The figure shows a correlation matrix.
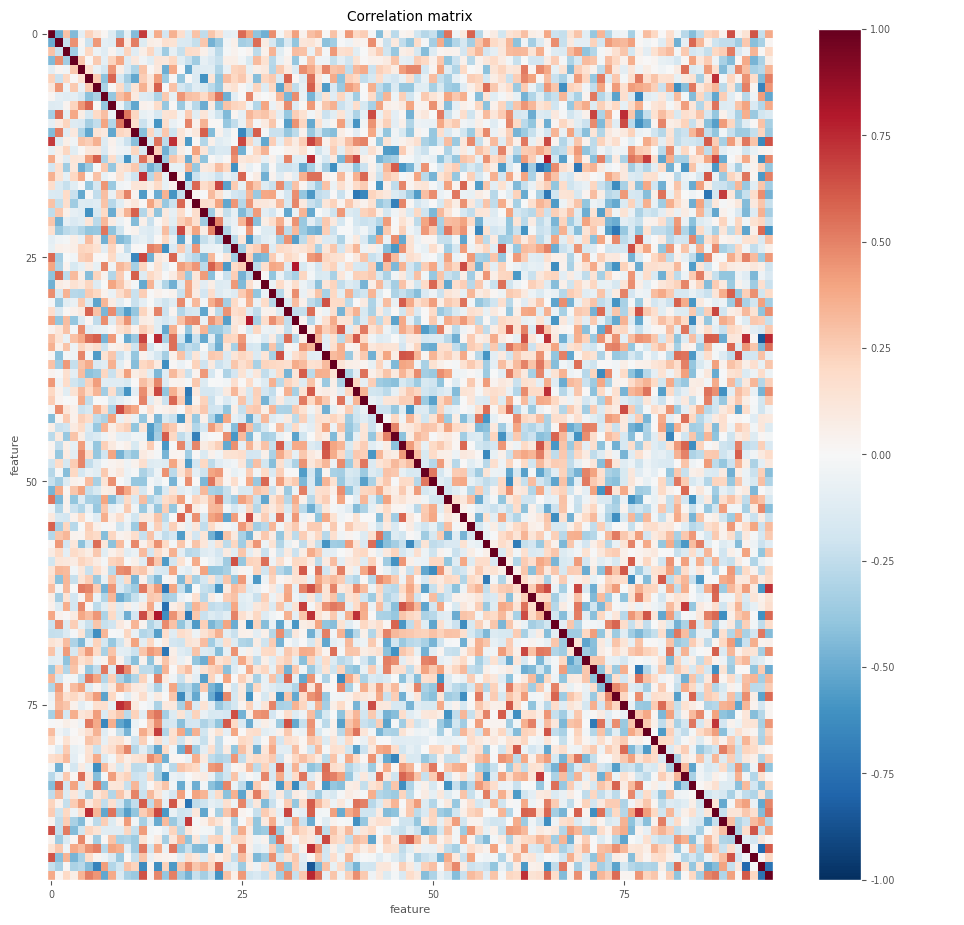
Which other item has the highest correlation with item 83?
64
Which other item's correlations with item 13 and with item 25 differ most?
44
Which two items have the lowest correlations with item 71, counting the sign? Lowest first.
77, 87
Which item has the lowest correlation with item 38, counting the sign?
72
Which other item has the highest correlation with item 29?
89
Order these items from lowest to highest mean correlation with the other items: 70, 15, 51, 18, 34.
15, 18, 70, 51, 34
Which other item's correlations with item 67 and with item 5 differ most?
87
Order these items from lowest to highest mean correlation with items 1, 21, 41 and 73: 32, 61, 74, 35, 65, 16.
32, 61, 65, 74, 35, 16
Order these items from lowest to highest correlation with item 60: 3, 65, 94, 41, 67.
67, 3, 65, 94, 41
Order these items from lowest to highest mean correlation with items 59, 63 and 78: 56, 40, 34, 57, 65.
56, 57, 34, 40, 65
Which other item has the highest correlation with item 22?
17
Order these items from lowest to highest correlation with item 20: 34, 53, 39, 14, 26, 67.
34, 14, 26, 39, 53, 67
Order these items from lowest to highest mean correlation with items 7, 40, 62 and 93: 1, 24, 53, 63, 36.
1, 53, 63, 24, 36
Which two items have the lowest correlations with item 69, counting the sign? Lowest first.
15, 45
